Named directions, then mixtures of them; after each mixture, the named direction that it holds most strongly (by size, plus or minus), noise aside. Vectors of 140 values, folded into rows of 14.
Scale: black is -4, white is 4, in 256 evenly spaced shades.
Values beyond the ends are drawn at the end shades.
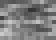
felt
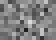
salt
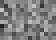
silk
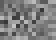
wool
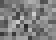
wool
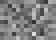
wool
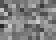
silk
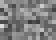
silk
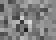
salt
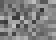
wool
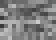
felt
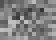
wool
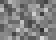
salt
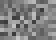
wool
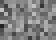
silk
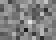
salt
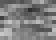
felt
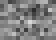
salt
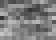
felt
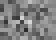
salt
